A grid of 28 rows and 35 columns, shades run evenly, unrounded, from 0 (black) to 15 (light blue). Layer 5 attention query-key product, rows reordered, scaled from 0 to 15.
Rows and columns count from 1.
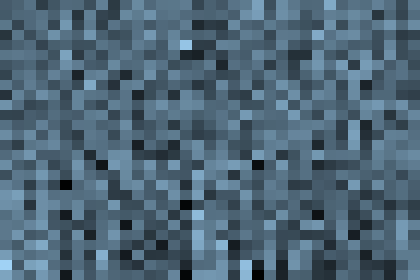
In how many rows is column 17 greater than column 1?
15
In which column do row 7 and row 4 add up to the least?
19
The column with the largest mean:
4
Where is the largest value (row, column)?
27, 1
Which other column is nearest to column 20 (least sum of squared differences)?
14
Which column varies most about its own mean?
17
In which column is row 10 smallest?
12
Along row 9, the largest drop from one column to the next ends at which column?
31
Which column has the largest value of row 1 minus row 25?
28
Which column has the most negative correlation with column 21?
33
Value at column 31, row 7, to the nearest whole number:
11
